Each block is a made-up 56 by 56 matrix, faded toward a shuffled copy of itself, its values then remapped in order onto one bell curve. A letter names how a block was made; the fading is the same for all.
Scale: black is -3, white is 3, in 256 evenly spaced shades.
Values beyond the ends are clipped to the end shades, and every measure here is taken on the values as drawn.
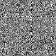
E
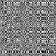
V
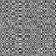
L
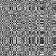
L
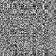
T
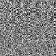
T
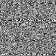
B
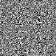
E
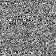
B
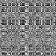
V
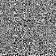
E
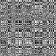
L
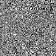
E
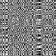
L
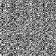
T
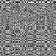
V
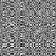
V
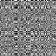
V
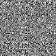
E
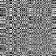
L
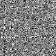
E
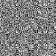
T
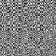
V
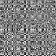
V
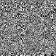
E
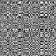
V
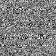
B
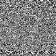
B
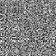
T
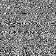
B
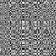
L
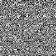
E
